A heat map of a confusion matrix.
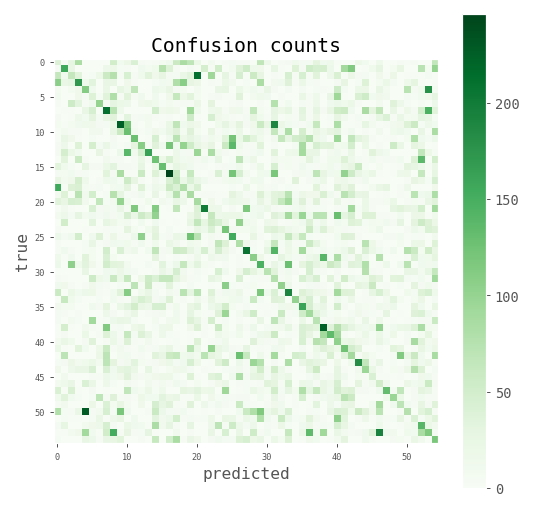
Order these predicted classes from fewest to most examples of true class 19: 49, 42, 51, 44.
49, 44, 42, 51
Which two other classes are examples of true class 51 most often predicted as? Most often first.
40, 29
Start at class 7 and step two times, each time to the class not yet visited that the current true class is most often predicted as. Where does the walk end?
46
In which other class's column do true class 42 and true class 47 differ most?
26
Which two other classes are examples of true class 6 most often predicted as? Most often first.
31, 2
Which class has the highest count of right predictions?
16
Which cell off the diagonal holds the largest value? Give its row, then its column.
50, 4
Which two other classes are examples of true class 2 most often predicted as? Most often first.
20, 22
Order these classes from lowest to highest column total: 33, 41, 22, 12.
12, 22, 41, 33
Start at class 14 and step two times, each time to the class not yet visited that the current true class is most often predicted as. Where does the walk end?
23
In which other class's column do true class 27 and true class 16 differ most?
25
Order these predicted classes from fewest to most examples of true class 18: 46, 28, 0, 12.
28, 46, 12, 0
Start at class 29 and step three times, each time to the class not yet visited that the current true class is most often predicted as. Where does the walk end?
54
